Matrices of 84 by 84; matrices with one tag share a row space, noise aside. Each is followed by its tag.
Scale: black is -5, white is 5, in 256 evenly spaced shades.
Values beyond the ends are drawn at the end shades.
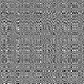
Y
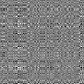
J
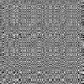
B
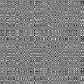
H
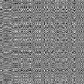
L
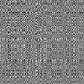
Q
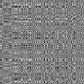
L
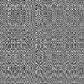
Q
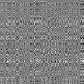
H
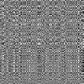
B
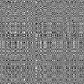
Q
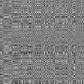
L
